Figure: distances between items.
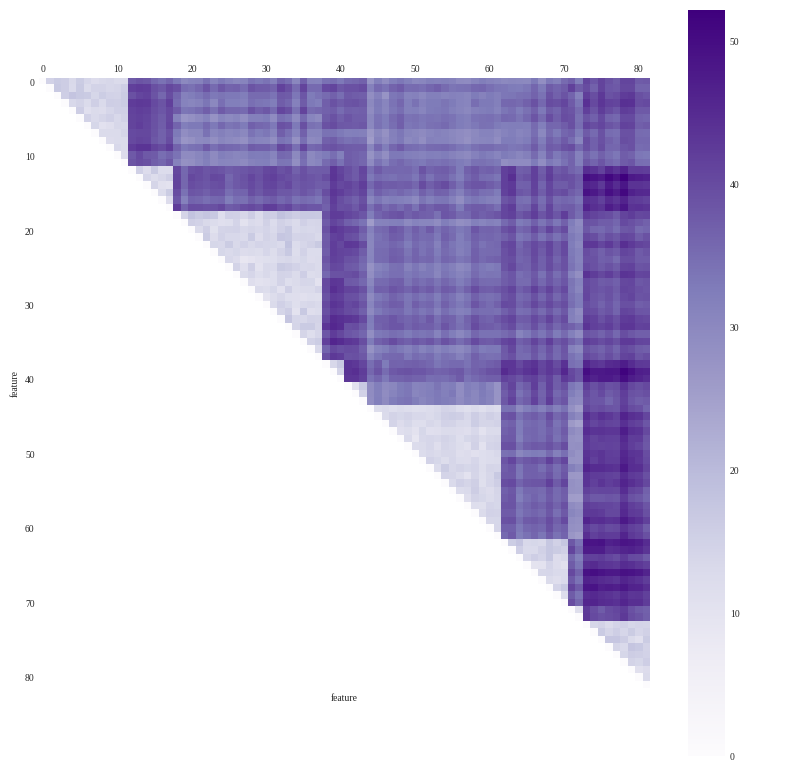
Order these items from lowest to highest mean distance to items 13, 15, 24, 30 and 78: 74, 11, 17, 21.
21, 17, 11, 74
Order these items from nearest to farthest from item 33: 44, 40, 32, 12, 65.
32, 44, 65, 12, 40
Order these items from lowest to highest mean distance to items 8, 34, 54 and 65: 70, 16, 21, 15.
21, 70, 16, 15
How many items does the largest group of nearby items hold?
20
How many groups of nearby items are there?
9
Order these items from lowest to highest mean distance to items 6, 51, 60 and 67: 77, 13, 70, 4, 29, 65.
4, 65, 70, 29, 13, 77
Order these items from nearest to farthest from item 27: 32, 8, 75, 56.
32, 8, 56, 75
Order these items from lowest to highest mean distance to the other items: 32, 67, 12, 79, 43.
32, 67, 43, 12, 79
